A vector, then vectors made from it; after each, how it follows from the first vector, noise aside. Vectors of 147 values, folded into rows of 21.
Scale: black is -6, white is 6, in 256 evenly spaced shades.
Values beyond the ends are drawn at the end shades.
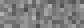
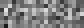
wrapped around, negated, scaled up.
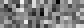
wrapped around, negated, scaled up.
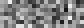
wrapped around, negated, scaled up.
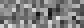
reversed, negated, scaled up.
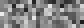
scaled up.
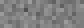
shrunk.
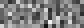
reversed, negated, scaled up.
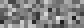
reversed, negated, scaled up.
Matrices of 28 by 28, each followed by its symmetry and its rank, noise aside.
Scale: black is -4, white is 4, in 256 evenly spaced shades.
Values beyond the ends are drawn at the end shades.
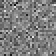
no symmetry, rank eight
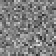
antisymmetric, rank eight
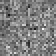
no symmetry, rank seven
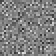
symmetric, rank eight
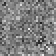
symmetric, rank eight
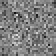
no symmetry, rank seven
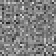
antisymmetric, rank six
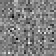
no symmetry, rank seven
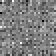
antisymmetric, rank six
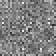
symmetric, rank six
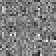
no symmetry, rank six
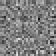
antisymmetric, rank six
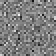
no symmetry, rank seven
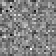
symmetric, rank eight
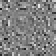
antisymmetric, rank six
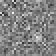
symmetric, rank eight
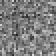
symmetric, rank eight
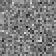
symmetric, rank seven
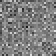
symmetric, rank six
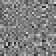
antisymmetric, rank six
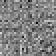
symmetric, rank seven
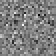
no symmetry, rank six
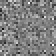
antisymmetric, rank eight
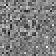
symmetric, rank six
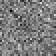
symmetric, rank eight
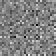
symmetric, rank six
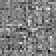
antisymmetric, rank six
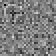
symmetric, rank seven
